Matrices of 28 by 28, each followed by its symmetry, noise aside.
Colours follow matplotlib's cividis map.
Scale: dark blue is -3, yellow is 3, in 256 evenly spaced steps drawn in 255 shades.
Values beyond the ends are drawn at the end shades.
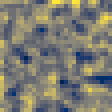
no symmetry.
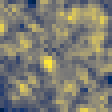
symmetric across the other diagonal.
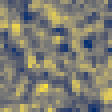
antisymmetric.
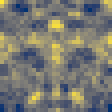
mirrored left to right.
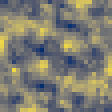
same after a half turn.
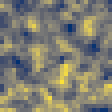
no symmetry.
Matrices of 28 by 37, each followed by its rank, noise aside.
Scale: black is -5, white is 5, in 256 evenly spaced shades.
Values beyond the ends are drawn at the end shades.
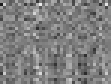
four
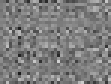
four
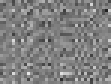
four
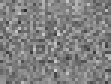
eight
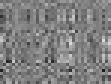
three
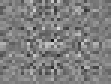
three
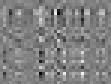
two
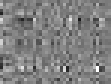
three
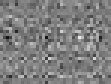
four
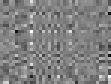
three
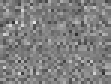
eight
